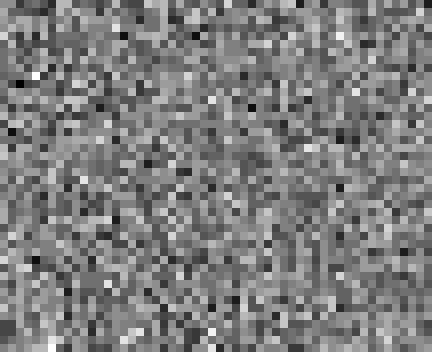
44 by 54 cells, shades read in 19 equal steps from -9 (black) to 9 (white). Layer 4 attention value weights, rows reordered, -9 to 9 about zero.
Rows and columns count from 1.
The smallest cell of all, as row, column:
11, 3
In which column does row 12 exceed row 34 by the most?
34
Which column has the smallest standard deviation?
28
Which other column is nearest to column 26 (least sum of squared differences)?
42
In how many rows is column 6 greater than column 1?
17
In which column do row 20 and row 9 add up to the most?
6
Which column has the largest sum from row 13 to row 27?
29
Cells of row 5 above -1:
27
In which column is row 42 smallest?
12
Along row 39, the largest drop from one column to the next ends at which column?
43
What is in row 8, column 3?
-3
